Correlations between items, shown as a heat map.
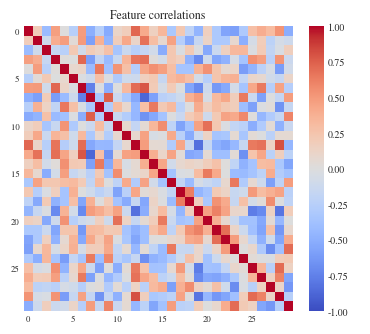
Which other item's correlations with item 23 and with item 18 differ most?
27
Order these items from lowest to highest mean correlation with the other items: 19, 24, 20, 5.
24, 19, 20, 5
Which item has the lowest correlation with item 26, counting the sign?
19
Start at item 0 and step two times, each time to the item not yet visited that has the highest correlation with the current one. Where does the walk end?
28
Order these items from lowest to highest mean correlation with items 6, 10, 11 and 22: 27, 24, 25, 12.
24, 27, 25, 12
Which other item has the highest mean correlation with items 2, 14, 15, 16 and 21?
8
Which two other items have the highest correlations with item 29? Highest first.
23, 9
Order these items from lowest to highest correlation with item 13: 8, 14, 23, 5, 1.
23, 5, 8, 14, 1
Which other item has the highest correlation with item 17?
18
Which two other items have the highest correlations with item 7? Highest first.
9, 24
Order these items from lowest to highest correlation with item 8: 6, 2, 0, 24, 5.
24, 0, 6, 2, 5
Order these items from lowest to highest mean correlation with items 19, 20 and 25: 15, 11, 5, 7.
5, 11, 7, 15
